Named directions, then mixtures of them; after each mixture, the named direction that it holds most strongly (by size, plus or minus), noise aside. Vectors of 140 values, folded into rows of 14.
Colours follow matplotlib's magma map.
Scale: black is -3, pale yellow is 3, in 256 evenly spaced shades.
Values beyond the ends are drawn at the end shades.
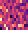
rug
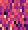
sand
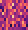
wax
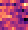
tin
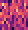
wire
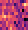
tin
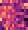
tin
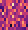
wax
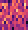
wire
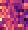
tin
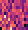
sand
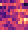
tin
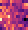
tin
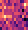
tin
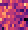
tin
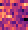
tin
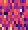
sand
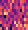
sand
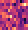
tin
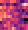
tin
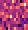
rug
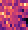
tin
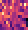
wire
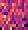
sand
